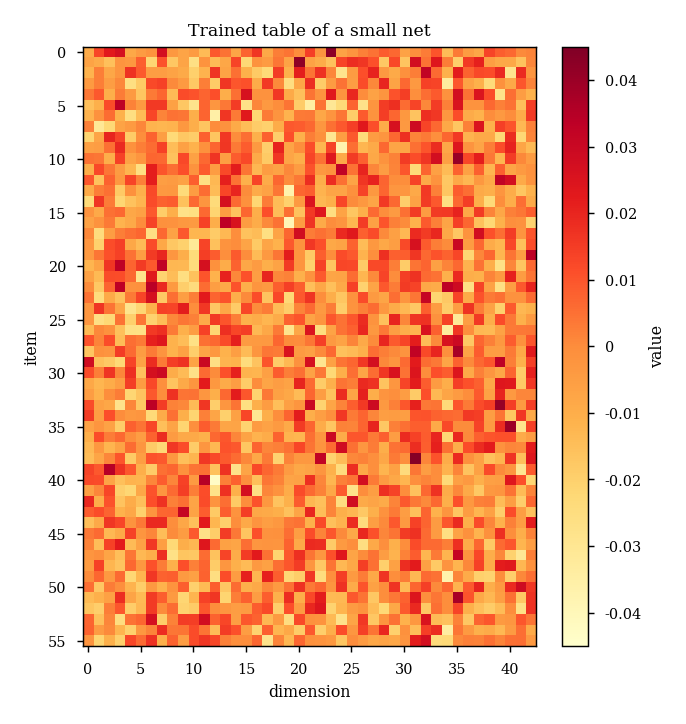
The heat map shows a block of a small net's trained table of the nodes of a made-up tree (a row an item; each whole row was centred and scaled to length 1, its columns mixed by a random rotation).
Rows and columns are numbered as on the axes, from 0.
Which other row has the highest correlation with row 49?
3
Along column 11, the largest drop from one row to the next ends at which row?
45
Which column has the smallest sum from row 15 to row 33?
10
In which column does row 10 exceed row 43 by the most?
35
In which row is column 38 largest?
37
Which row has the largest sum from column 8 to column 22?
53
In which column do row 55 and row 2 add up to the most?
32
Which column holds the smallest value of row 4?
39
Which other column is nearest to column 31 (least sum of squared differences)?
42
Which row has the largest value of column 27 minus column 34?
33
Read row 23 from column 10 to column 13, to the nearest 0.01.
0 0.02 0.01 0.01
